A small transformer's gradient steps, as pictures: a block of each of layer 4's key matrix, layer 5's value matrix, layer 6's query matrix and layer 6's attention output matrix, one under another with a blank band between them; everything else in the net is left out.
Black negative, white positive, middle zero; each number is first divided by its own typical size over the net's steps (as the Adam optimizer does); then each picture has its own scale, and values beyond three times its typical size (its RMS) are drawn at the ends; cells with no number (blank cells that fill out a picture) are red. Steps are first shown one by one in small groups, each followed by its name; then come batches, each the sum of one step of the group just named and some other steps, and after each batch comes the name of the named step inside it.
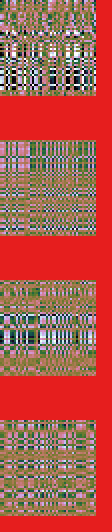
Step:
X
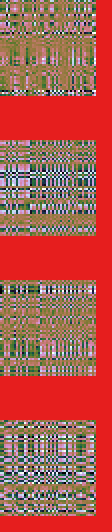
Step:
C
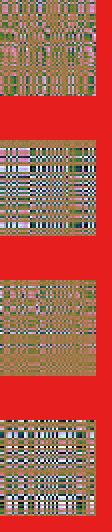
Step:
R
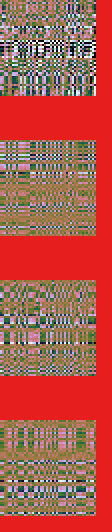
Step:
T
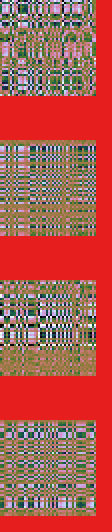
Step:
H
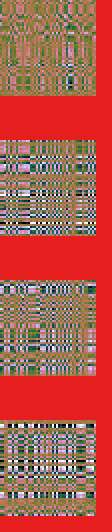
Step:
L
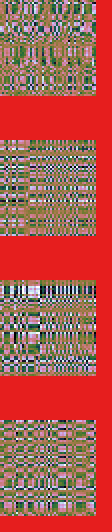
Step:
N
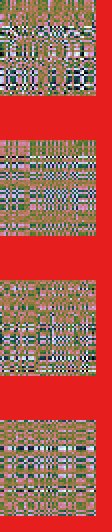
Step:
X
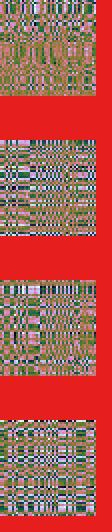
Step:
N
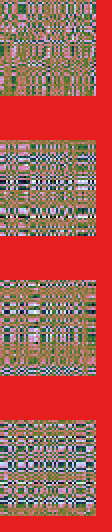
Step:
T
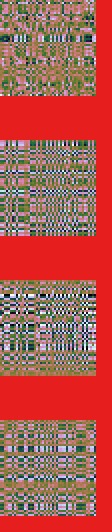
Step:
H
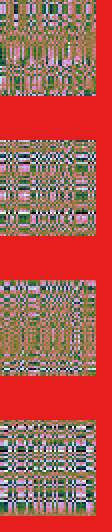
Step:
L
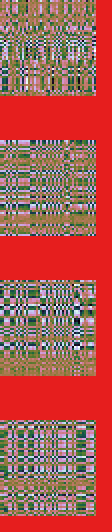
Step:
C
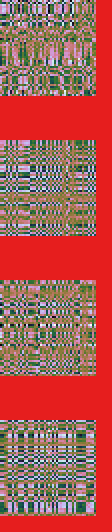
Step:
H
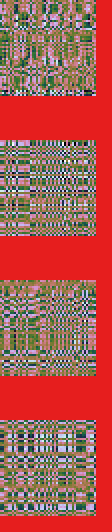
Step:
C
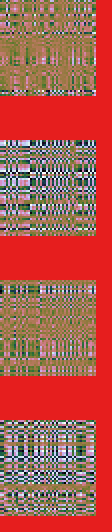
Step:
C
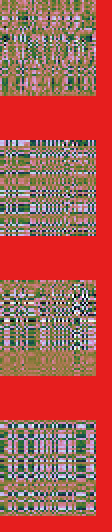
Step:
L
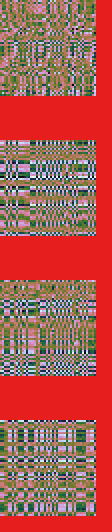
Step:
T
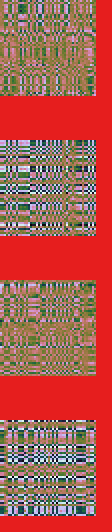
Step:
R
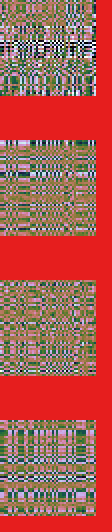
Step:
T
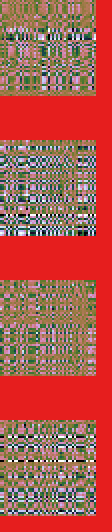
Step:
L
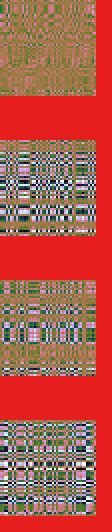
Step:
C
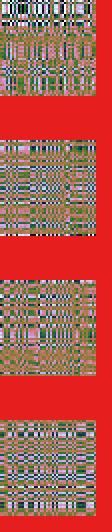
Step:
H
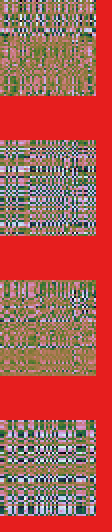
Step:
R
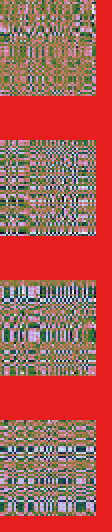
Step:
N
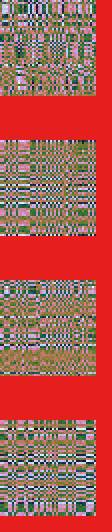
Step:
H
